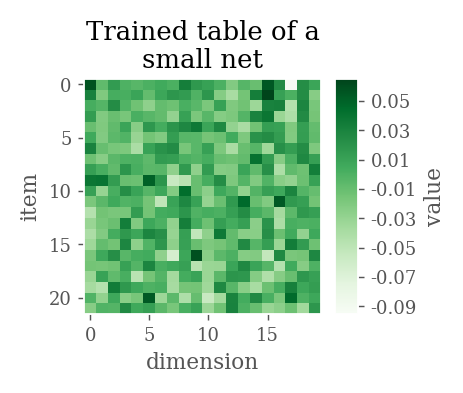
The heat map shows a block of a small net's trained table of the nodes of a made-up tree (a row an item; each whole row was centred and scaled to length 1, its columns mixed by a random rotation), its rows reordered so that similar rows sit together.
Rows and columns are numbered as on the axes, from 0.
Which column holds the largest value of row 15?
17
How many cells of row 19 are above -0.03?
15
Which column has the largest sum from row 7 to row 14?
8
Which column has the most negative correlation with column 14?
11
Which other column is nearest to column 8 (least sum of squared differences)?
3
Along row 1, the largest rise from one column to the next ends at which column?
14
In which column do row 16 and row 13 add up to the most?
9
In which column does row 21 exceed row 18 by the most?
4
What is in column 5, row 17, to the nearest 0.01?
0.03
